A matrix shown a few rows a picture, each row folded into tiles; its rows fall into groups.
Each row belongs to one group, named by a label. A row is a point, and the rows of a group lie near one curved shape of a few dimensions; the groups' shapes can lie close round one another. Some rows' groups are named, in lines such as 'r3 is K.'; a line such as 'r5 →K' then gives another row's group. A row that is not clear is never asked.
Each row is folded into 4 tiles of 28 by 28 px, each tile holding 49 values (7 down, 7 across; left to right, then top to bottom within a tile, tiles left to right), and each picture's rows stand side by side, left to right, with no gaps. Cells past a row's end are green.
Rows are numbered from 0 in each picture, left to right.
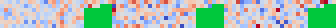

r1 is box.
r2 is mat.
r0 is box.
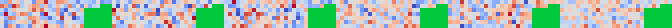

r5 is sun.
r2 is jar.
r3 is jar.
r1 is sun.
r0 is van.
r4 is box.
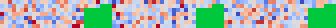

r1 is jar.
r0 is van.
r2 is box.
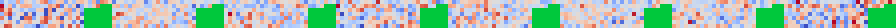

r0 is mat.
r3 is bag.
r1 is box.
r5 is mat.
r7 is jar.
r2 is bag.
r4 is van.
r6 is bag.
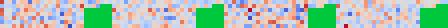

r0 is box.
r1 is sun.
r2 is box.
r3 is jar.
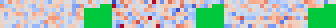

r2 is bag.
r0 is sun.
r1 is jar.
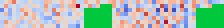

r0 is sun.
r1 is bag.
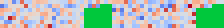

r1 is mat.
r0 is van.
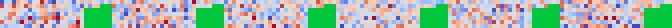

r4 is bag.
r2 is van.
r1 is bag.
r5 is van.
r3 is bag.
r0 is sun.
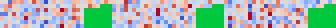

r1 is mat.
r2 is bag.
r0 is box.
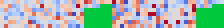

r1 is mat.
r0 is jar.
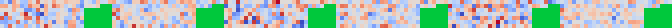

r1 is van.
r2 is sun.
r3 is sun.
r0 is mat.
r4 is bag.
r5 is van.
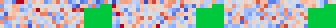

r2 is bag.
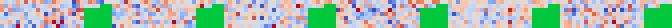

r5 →bag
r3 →mat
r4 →box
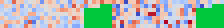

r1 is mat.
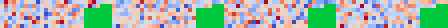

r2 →jar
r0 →van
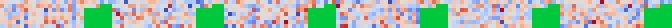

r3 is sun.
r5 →jar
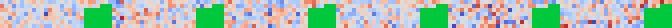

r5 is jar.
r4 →bag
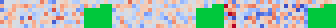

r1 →sun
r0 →sun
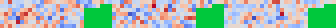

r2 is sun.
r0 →bag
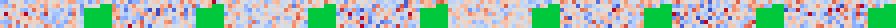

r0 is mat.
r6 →van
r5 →van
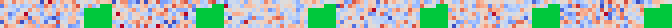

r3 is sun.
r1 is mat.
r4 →bag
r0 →sun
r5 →box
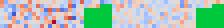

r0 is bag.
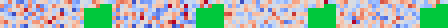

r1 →van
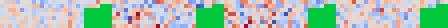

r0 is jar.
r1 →bag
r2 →box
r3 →sun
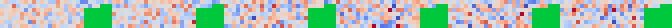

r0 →jar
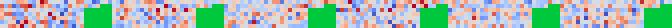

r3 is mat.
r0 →box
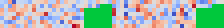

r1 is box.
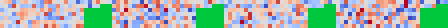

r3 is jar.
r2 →bag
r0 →box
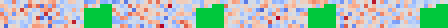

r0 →bag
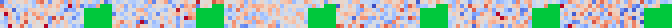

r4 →box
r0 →jar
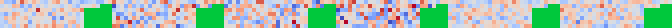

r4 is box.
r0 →sun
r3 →sun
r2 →van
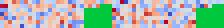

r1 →mat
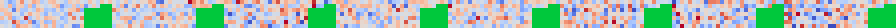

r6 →jar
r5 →bag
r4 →sun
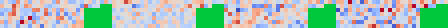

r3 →mat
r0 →sun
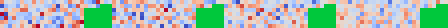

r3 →mat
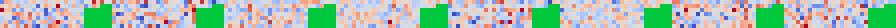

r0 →van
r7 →jar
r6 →jar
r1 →mat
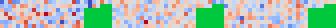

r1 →van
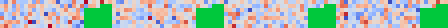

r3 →mat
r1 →bag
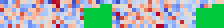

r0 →mat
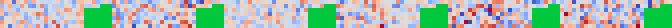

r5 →mat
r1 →jar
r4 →bag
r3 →van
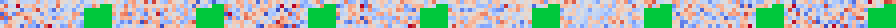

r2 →van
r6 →jar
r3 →van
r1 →jar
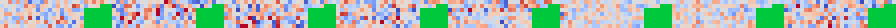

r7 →box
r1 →mat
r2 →van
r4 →mat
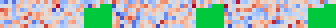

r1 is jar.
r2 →bag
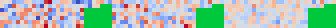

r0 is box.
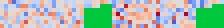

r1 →mat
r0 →mat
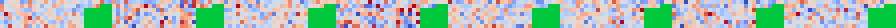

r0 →mat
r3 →jar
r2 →box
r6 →mat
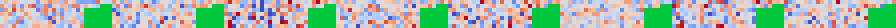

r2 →van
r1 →jar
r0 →bag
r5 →box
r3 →jar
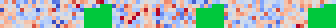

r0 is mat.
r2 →van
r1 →mat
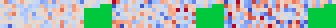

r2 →mat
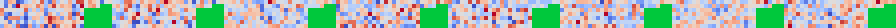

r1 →mat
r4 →bag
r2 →bag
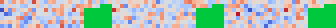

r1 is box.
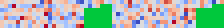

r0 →box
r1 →mat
